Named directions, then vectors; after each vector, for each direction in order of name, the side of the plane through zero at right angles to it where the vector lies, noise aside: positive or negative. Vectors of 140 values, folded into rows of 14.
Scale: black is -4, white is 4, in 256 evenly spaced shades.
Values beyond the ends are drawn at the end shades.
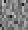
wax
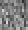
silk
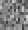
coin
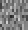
negative, positive, positive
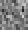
negative, negative, negative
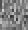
negative, positive, positive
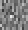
positive, negative, negative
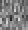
negative, positive, positive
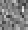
positive, positive, positive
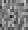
negative, negative, positive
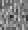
negative, positive, positive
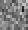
negative, negative, negative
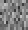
positive, negative, positive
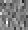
negative, positive, negative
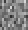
negative, negative, positive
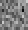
negative, negative, negative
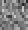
positive, positive, positive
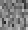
positive, positive, negative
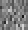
negative, positive, positive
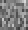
negative, negative, positive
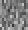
positive, positive, negative
